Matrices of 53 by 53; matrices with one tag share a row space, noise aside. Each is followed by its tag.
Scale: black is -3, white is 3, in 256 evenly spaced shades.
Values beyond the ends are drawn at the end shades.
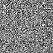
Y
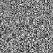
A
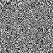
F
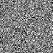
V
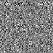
F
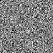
A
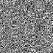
V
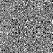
V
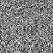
F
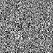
F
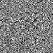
A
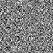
F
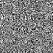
V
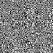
V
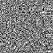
Y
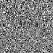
Y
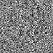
A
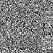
Y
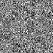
V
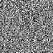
A
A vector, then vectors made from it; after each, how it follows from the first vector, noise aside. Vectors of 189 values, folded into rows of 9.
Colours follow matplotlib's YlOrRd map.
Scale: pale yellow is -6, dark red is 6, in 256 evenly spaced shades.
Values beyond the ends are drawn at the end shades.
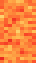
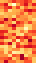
wrapped around, negated, scaled up.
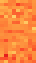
wrapped around, partly zeroed.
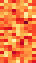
reversed, scaled up.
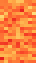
copied.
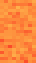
wrapped around, negated, shrunk.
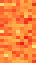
reversed.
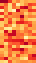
wrapped around, negated, scaled up.
